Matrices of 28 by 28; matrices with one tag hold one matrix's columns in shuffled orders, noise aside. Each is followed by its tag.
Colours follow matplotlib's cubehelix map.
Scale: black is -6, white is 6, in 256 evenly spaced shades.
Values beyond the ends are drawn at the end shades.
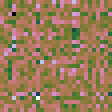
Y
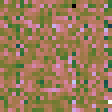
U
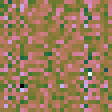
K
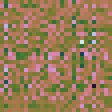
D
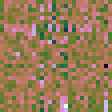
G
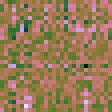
G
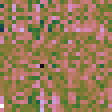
G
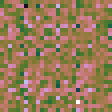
U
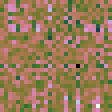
G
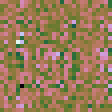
D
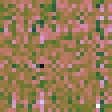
G
